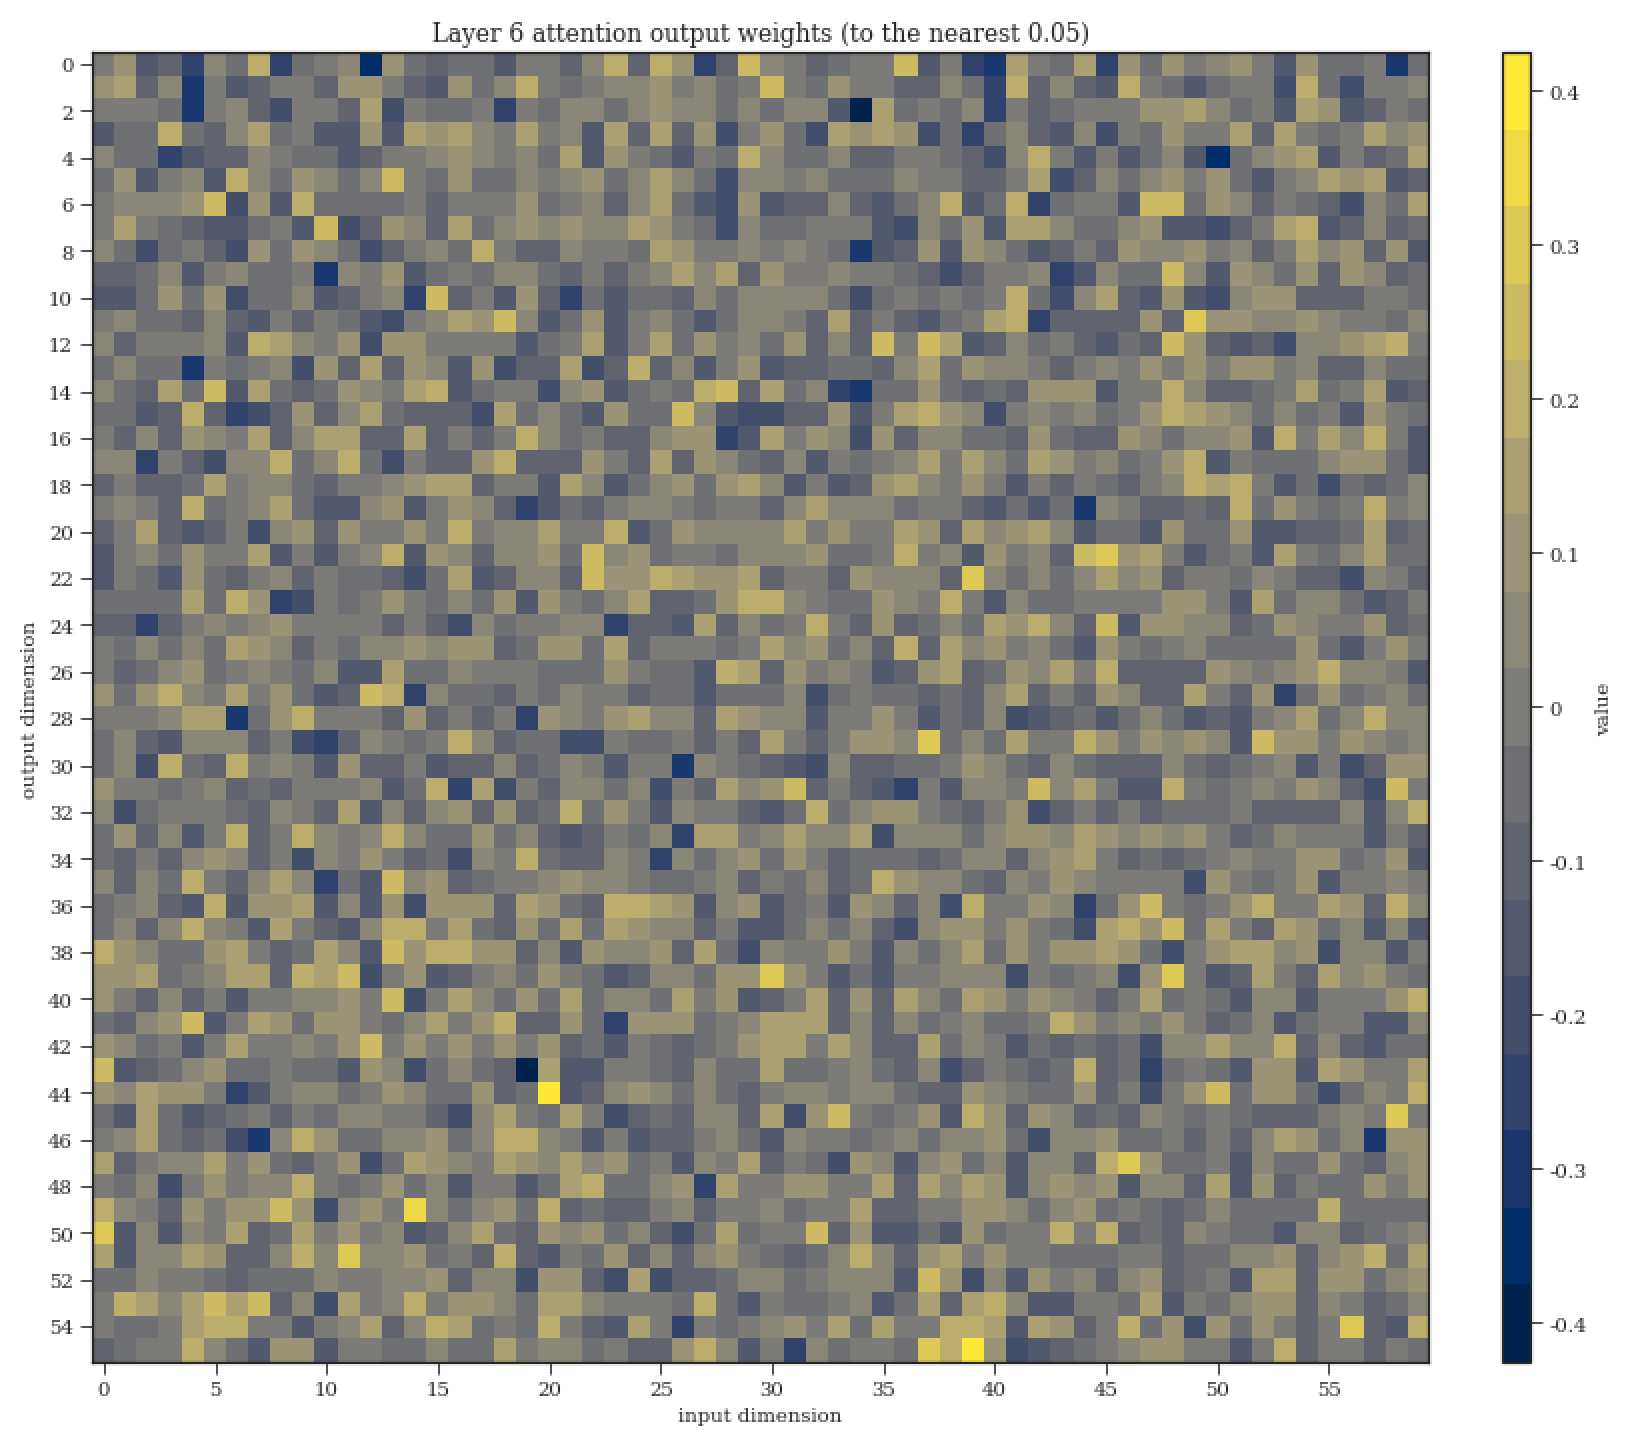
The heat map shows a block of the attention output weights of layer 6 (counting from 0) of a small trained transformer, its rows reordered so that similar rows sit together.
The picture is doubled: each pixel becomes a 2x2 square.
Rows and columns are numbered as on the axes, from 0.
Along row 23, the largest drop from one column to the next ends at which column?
8
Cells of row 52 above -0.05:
35
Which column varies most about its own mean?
4
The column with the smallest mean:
10
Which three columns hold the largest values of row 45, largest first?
58, 33, 39
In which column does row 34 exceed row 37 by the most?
44
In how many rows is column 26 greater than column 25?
16
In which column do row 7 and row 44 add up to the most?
20
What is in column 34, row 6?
-0.1
